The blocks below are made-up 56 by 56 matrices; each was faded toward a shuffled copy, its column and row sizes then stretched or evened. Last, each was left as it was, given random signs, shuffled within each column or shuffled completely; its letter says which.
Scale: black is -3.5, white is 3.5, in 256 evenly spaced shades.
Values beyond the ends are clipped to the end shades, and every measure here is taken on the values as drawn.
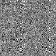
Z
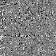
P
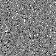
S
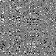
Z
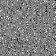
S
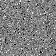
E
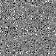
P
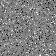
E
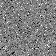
E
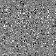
P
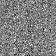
S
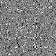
Z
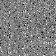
S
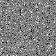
S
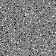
S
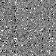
P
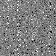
S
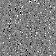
S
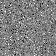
E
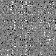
Z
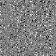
Z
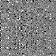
Z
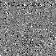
P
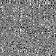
Z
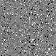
S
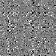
Z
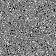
E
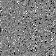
S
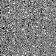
S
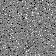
E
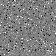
E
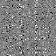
Z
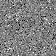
E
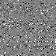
P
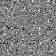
P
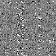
Z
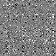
Z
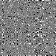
Z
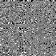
Z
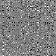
Z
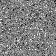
E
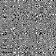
Z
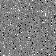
S
